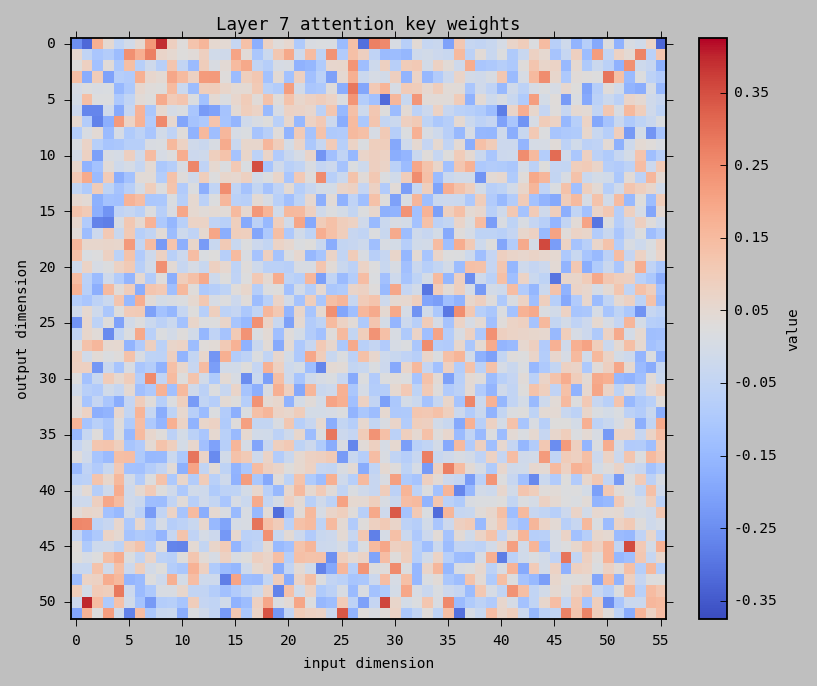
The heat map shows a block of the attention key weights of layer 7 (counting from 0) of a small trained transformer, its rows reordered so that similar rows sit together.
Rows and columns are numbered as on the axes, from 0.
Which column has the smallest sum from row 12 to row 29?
2
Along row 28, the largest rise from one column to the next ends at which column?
14
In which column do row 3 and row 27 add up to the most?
26
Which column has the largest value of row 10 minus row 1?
45
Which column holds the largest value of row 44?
18
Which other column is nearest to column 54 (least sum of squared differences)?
41
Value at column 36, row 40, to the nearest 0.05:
-0.25
